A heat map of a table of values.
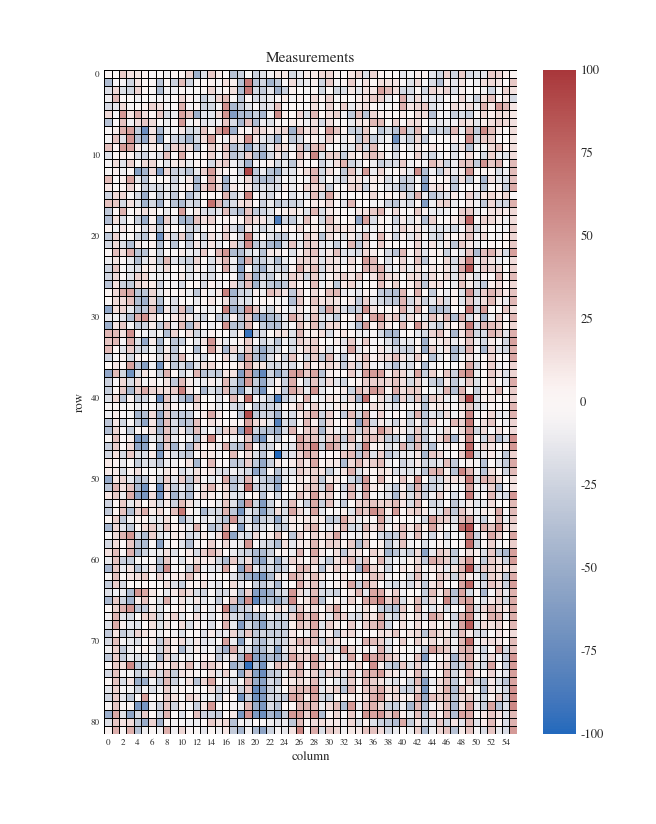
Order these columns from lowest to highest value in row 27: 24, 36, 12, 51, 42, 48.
12, 48, 36, 24, 51, 42
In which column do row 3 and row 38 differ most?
55
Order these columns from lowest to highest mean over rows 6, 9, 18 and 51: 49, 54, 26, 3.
54, 26, 3, 49
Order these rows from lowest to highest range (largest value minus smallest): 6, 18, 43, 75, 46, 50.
6, 75, 50, 46, 43, 18
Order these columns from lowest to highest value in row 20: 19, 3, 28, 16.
3, 28, 16, 19
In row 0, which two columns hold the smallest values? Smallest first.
12, 17
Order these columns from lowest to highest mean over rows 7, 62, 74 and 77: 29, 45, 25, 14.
29, 14, 45, 25
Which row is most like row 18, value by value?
43
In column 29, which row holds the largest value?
9
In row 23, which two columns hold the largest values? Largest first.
49, 35
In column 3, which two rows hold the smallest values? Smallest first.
37, 79
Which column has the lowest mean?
21
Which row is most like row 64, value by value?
30
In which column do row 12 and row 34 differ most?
19
